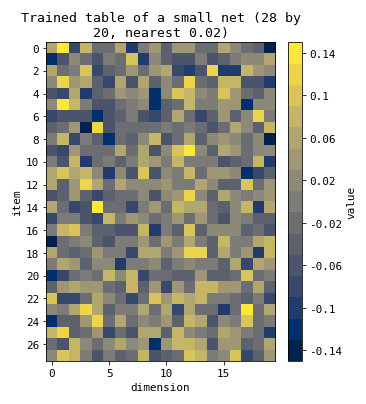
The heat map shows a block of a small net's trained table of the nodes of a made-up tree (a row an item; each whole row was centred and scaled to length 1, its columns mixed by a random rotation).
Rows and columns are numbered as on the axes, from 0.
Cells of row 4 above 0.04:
4
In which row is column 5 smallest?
8
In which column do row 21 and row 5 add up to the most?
1
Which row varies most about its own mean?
2
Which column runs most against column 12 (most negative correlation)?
7
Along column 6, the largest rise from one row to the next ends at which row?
20
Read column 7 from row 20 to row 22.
0.08 0.08 -0.08
